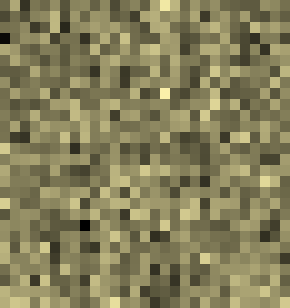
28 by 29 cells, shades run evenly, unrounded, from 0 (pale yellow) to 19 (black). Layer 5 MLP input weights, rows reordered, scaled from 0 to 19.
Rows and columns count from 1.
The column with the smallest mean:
11
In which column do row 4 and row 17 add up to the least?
13
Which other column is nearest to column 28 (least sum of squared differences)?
23
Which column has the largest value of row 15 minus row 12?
27
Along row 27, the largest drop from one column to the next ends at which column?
14
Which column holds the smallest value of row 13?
25
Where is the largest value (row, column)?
21, 9
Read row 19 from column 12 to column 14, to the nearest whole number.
5 5 9
